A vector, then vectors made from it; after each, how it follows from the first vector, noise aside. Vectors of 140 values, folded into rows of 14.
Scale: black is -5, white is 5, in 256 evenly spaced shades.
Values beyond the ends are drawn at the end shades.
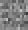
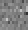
partly zeroed.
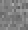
wrapped around, shrunk.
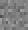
reversed, shrunk.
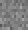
wrapped around, shrunk.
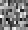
reversed, negated, scaled up.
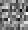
negated, scaled up.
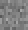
reversed, shrunk.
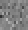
reversed, partly zeroed.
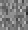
sign-scrambled.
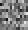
negated, scaled up.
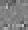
wrapped around, partly zeroed.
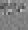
reversed, partly zeroed.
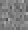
negated, shrunk.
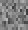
sign-scrambled.
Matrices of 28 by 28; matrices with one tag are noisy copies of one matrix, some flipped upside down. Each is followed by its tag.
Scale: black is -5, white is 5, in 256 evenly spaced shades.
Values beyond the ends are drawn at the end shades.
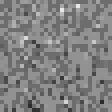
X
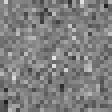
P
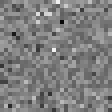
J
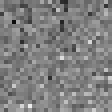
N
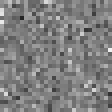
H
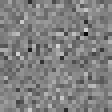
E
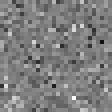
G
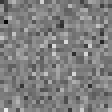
P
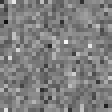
P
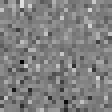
N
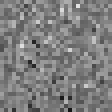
X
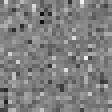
P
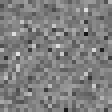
E
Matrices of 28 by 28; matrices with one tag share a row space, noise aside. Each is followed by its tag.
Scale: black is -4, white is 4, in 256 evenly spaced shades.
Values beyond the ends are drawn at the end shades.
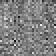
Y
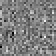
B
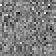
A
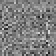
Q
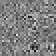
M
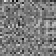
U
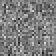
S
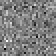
A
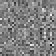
B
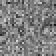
U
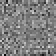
Q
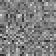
U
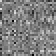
B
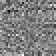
U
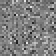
M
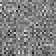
S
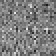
M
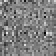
A
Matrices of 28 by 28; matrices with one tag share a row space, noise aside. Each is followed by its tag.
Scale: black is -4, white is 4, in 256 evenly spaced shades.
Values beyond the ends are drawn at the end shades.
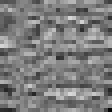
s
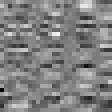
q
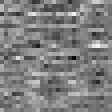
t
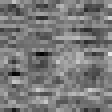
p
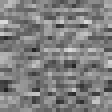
s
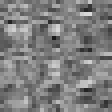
q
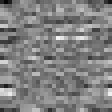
s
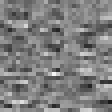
q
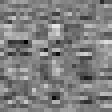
q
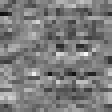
s
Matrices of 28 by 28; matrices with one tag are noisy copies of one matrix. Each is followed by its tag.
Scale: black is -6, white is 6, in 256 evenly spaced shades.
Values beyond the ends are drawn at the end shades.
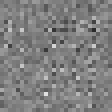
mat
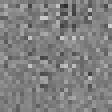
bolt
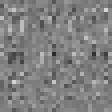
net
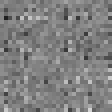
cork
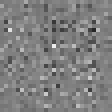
mat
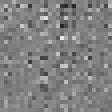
bolt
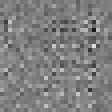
mat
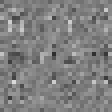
net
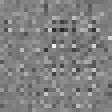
mat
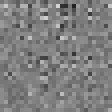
bolt
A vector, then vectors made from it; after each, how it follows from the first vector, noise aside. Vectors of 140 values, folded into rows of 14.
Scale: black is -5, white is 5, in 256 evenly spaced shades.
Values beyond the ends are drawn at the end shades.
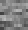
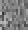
sign-scrambled.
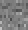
negated, partly zeroed.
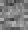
wrapped around.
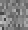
sign-scrambled.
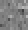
reversed, negated, partly zeroed.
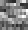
wrapped around, negated, scaled up.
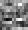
wrapped around, negated, scaled up.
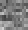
negated.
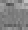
reversed, negated, partly zeroed.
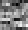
wrapped around, scaled up.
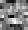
wrapped around, scaled up.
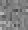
negated, partly zeroed.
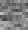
negated.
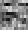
wrapped around, scaled up.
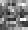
wrapped around, negated, scaled up.
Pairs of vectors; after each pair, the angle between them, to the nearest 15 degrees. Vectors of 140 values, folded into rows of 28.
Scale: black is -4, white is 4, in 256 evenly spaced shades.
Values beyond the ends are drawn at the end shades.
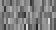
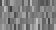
135 degrees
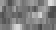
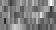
45 degrees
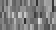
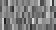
75 degrees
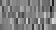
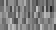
60 degrees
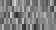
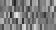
165 degrees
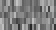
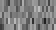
135 degrees
